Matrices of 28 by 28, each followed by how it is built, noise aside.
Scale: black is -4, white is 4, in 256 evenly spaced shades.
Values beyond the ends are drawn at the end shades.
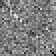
diagonal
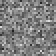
blocks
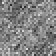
Hankel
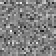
uneven rows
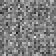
blocks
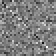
diagonal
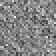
Toeplitz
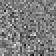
lower triangular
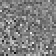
lower triangular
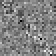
banded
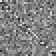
diagonal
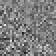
lower triangular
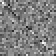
diagonal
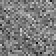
Toeplitz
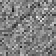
Hankel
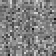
blocks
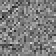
Hankel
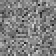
blocks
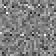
uneven rows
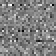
uneven rows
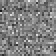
blocks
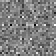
uneven rows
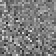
lower triangular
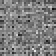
blocks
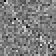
banded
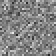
Hankel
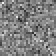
diagonal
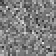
diagonal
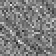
Toeplitz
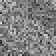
Toeplitz
